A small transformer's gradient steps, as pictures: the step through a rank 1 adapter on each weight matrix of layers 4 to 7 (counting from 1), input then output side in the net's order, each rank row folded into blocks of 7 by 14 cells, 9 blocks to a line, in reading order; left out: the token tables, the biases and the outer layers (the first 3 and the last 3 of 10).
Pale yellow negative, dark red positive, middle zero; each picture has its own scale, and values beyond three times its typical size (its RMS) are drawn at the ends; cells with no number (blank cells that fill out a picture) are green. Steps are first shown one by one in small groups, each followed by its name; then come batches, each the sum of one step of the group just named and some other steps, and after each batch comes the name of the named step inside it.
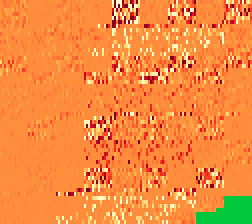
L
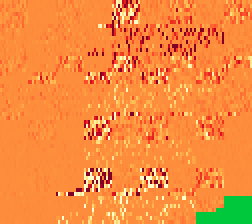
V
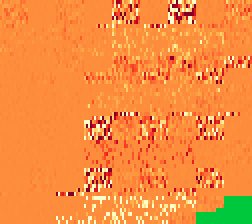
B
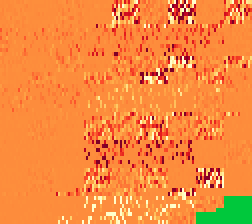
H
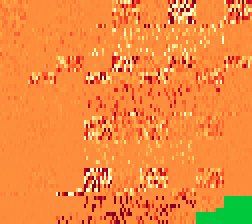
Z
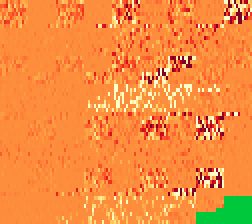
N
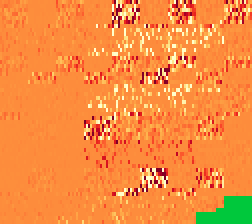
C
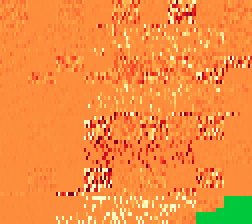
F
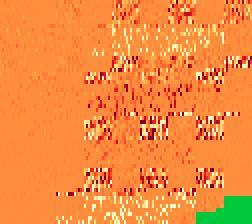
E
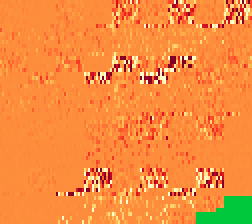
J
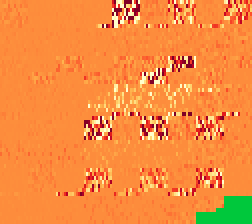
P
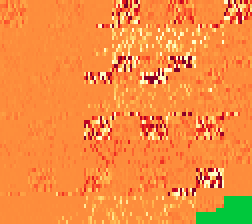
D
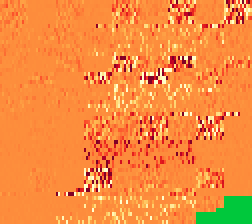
J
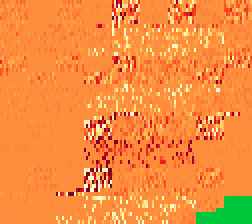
F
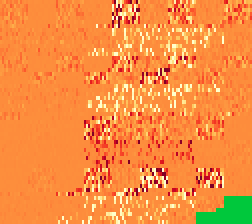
C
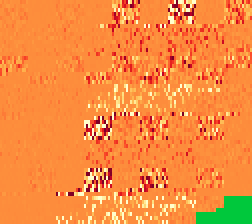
B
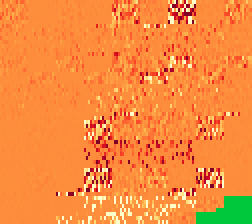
H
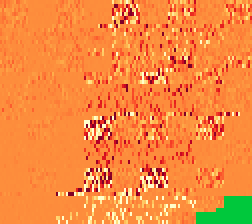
L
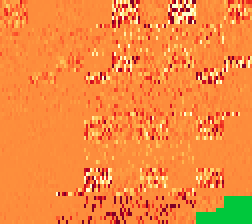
Z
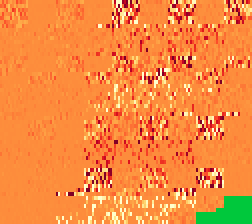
N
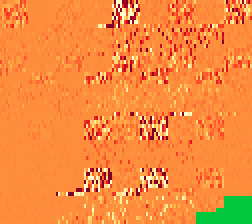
V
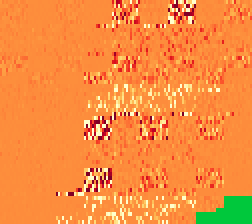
B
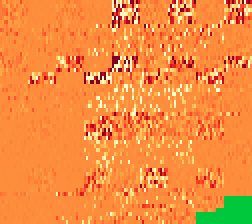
Z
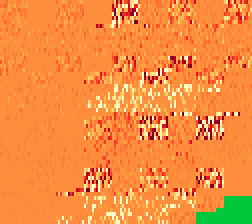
N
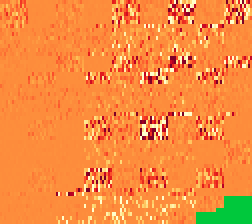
E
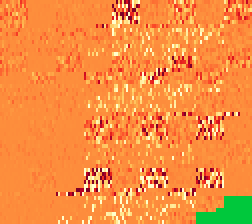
P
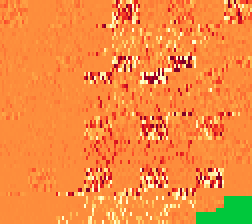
D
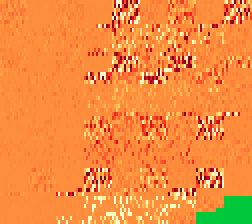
D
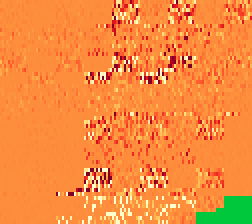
J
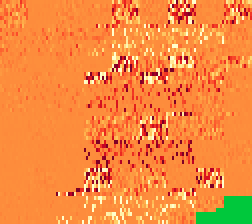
H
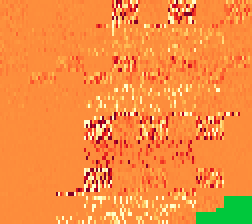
B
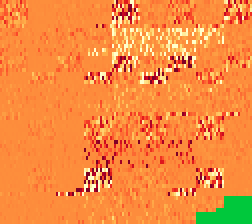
D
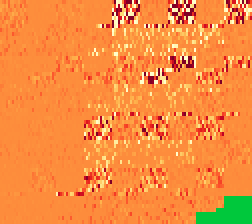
P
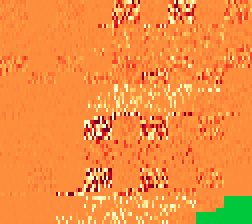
F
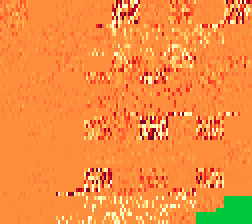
E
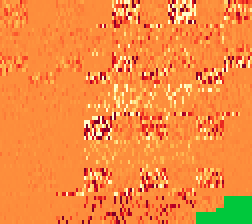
Z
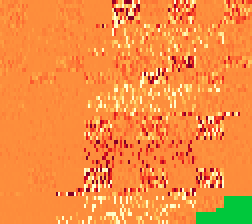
P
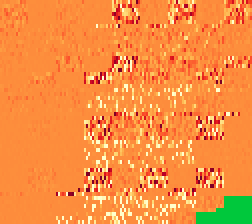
B
